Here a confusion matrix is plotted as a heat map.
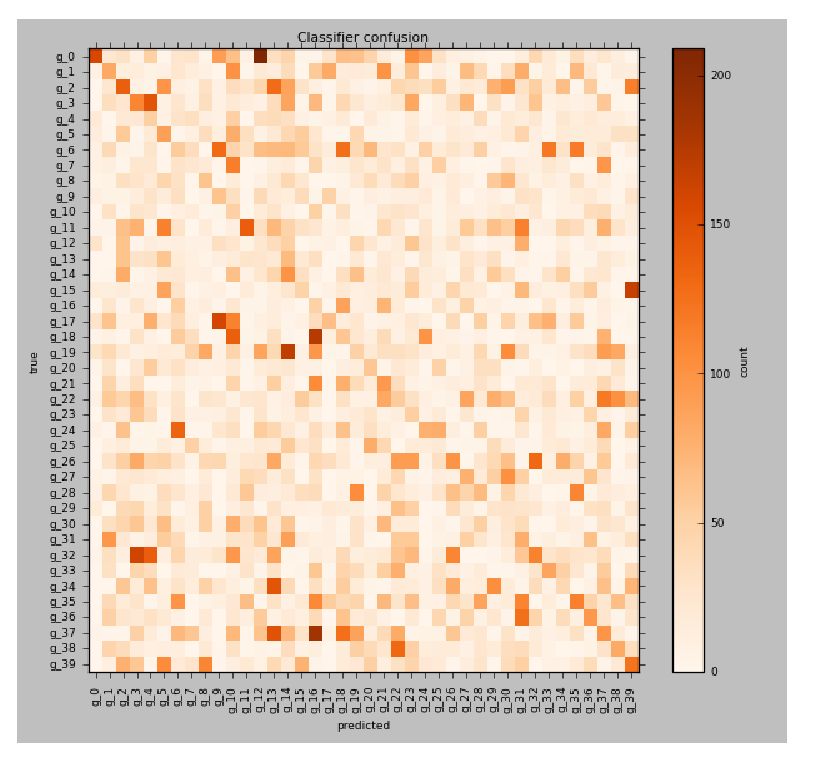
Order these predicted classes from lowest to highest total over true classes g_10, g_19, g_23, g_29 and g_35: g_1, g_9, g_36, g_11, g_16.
g_9, g_11, g_1, g_36, g_16
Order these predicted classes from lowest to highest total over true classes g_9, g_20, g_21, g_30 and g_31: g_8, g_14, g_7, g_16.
g_7, g_8, g_16, g_14
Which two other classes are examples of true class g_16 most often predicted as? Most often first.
g_18, g_21
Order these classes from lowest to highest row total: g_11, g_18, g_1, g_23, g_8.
g_23, g_8, g_18, g_1, g_11
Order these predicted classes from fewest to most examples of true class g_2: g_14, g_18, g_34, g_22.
g_18, g_22, g_34, g_14
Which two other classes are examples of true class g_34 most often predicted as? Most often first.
g_13, g_29
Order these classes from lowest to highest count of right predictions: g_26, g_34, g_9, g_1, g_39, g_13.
g_13, g_34, g_9, g_1, g_26, g_39
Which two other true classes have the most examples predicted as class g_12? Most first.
g_0, g_19
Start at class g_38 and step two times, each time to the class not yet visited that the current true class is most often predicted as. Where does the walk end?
g_37
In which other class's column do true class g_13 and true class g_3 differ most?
g_4
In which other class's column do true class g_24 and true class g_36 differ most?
g_6
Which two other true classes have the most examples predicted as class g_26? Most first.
g_32, g_34
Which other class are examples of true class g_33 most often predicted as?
g_22
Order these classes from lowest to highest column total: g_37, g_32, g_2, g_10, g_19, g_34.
g_34, g_32, g_19, g_2, g_37, g_10
